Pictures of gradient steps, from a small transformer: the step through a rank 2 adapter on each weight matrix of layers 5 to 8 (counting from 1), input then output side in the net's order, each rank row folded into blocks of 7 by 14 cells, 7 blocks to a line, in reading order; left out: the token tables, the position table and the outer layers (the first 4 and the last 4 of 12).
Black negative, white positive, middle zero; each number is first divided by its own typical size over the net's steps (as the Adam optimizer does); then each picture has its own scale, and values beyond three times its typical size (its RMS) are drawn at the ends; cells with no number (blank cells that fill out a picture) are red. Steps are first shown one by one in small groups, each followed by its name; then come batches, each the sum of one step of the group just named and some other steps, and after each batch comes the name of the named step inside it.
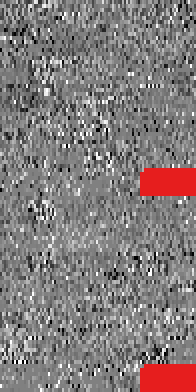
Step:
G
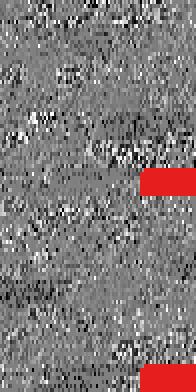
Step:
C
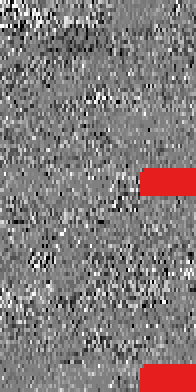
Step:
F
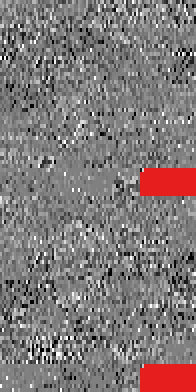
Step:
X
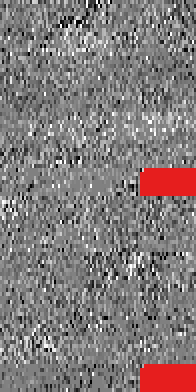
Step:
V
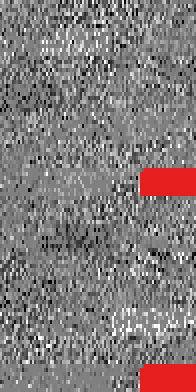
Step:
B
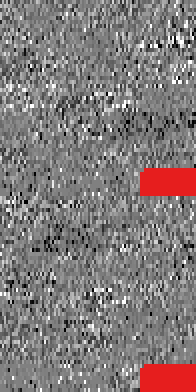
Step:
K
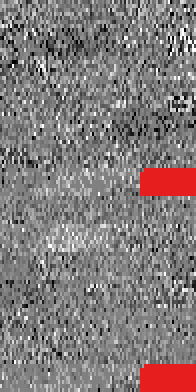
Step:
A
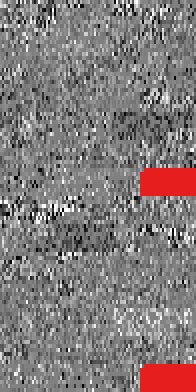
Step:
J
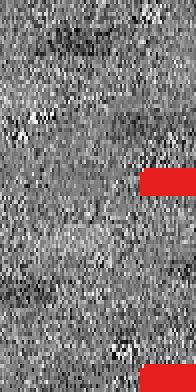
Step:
C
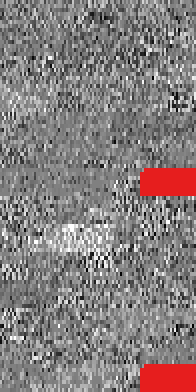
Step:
A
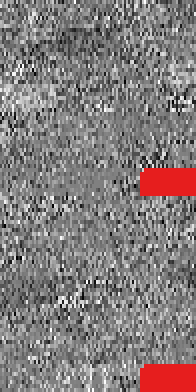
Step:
J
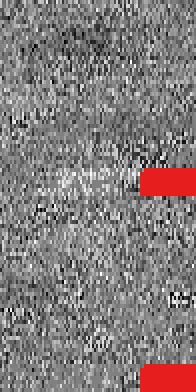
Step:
J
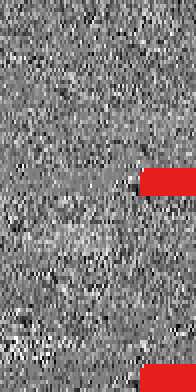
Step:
V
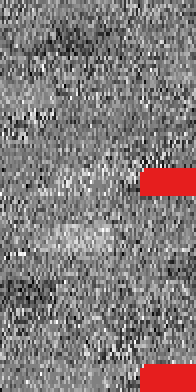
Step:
A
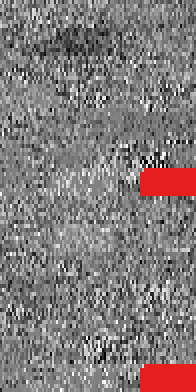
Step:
F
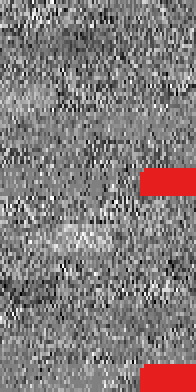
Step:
F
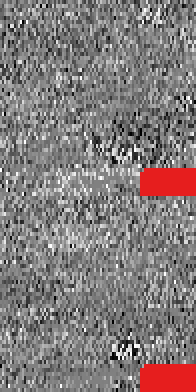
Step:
A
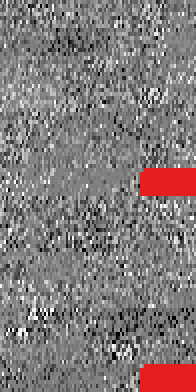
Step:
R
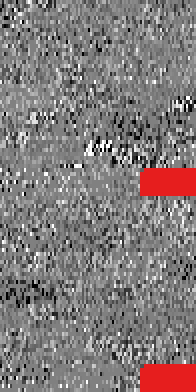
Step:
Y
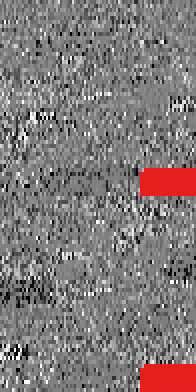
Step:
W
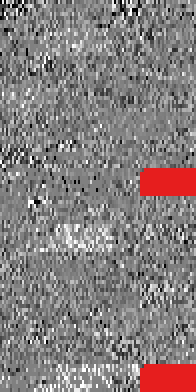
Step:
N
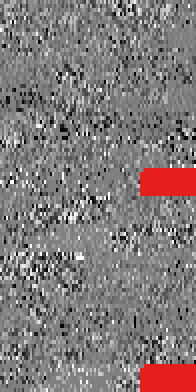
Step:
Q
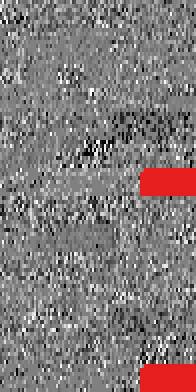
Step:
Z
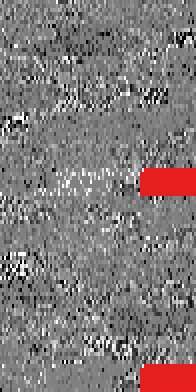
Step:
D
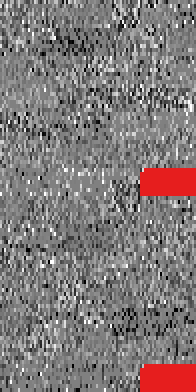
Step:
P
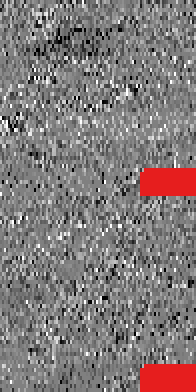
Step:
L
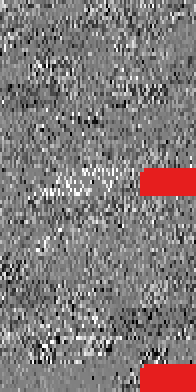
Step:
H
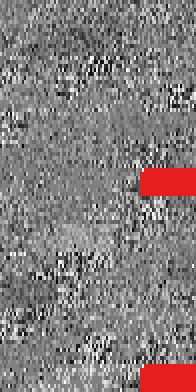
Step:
D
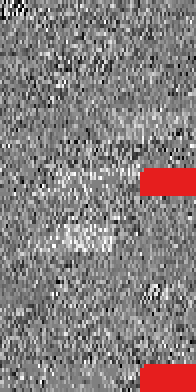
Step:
N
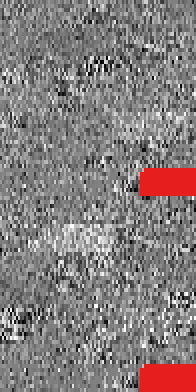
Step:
L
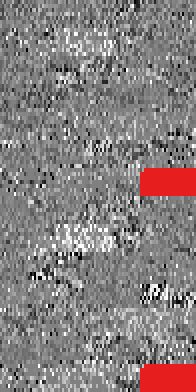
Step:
N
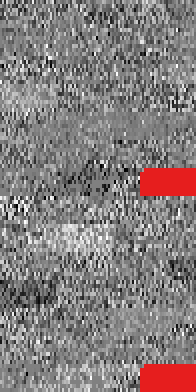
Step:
N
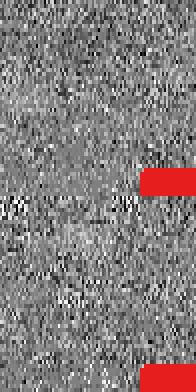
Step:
R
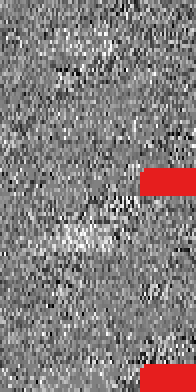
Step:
Z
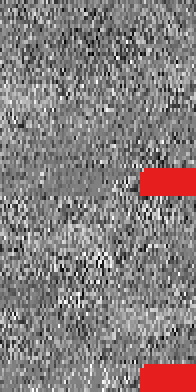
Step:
L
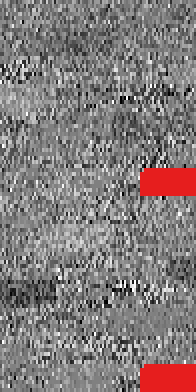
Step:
Y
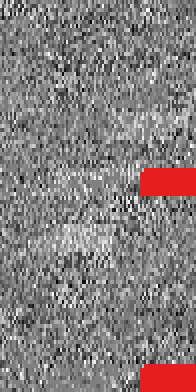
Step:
P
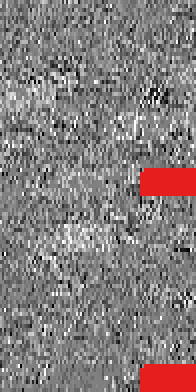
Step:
P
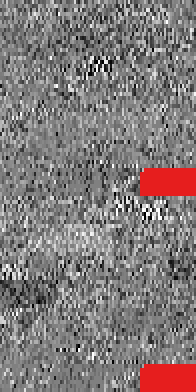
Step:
L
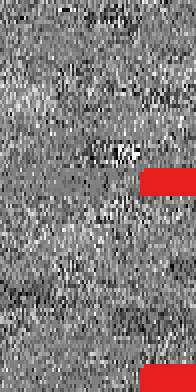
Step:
Z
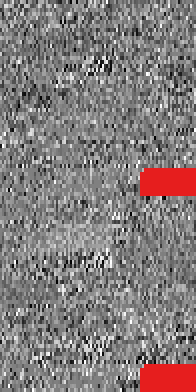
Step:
L
